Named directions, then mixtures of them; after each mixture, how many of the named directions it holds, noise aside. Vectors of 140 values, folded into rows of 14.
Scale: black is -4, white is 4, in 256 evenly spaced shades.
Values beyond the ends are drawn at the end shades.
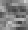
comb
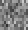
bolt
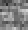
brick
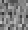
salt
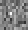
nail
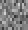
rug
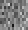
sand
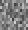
two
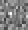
two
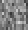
four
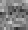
three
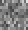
one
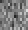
three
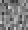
two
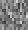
two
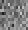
two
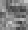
one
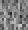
two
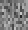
four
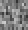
four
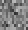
two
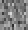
four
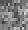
two
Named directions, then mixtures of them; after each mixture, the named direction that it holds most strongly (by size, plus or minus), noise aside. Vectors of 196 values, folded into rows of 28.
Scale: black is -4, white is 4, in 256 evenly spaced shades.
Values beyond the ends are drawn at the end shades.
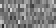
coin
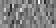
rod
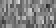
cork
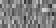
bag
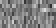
bag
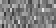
bag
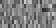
bag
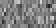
cork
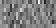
rod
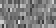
coin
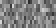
bag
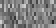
coin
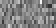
bag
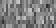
cork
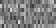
coin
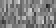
cork
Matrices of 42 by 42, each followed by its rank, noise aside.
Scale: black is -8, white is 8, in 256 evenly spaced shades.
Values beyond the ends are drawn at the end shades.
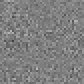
eight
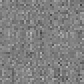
five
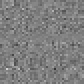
six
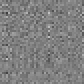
four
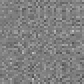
six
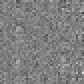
six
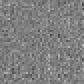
seven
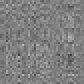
four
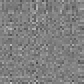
four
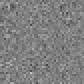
seven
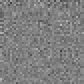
seven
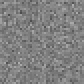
eight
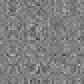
five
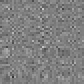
four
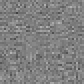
five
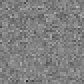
six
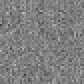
seven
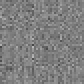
six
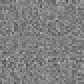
seven
